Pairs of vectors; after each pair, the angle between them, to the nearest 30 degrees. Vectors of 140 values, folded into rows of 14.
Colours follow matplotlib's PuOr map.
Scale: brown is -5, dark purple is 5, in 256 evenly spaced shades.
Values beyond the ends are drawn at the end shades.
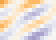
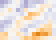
150 degrees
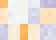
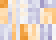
30 degrees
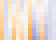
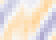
90 degrees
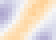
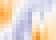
150 degrees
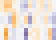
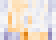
120 degrees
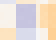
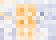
150 degrees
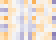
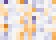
150 degrees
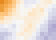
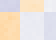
90 degrees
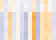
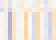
150 degrees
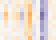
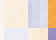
90 degrees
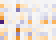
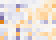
150 degrees
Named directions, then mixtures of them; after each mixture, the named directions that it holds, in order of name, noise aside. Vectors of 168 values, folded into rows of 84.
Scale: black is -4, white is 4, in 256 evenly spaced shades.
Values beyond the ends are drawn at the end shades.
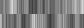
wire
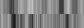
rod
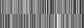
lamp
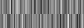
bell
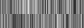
lamp, rod.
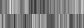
bell, wire.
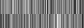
lamp.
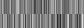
bell, lamp.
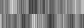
wire.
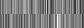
lamp.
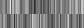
bell, wire.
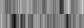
rod, wire.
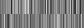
bell, lamp.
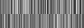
bell, lamp.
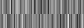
bell.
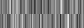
bell, rod.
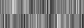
lamp, wire.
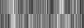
lamp, rod.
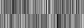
lamp, wire.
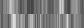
rod.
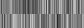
lamp, rod.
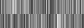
lamp, wire.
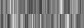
bell, rod.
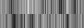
lamp, rod.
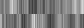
wire.
